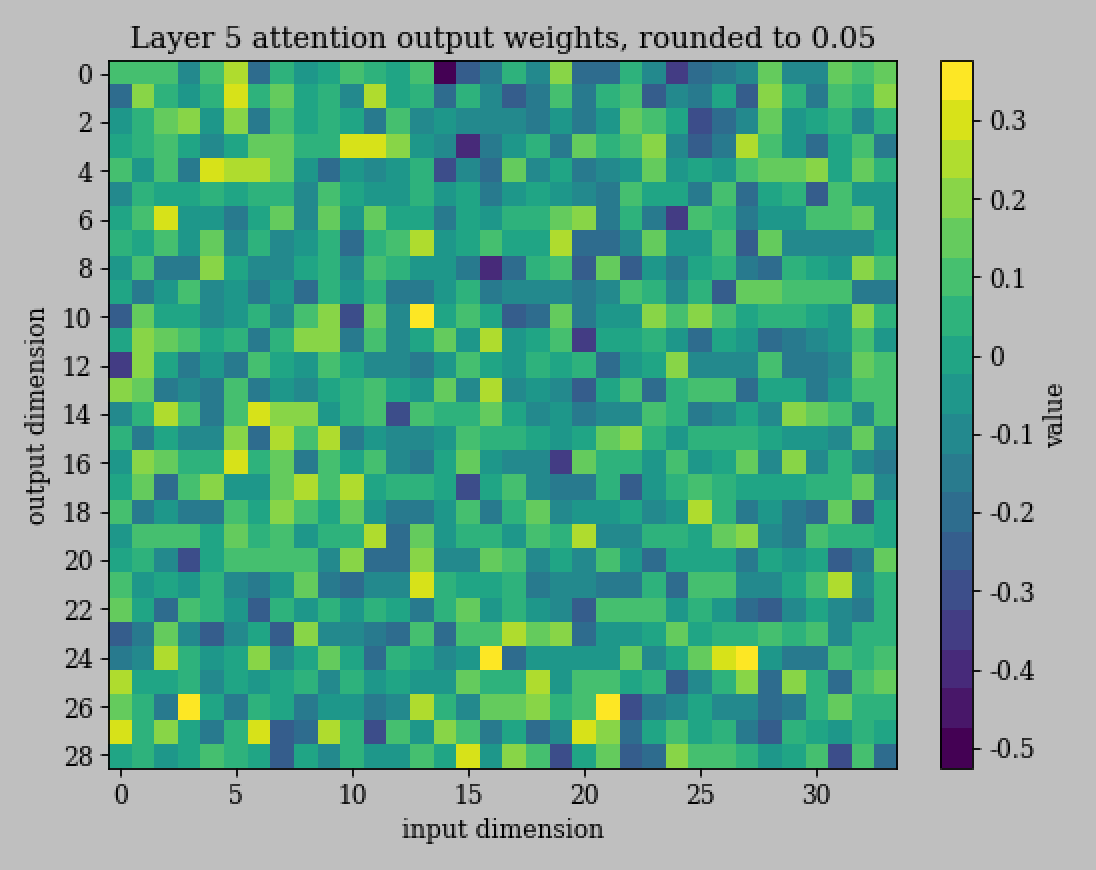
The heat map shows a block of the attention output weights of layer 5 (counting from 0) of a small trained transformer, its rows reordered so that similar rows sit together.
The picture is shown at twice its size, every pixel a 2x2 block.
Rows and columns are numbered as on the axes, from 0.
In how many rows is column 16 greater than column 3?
10
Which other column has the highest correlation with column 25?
26
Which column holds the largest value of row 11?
16
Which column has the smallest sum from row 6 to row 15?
20
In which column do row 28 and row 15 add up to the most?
15
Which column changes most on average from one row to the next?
6
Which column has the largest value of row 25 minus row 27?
18
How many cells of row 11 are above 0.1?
6
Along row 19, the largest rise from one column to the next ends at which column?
13
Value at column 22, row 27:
-0.2
